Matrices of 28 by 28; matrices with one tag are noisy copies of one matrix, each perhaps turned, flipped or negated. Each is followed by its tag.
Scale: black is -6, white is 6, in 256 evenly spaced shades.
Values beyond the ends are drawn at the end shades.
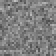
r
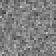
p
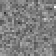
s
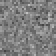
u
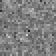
s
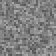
r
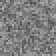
p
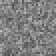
s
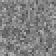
p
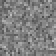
r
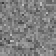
s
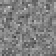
s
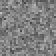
r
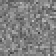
r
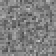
p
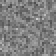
u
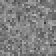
p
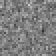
s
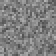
s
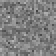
p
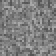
p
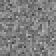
s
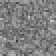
p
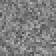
r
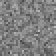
s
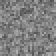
s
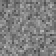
p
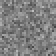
p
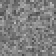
p
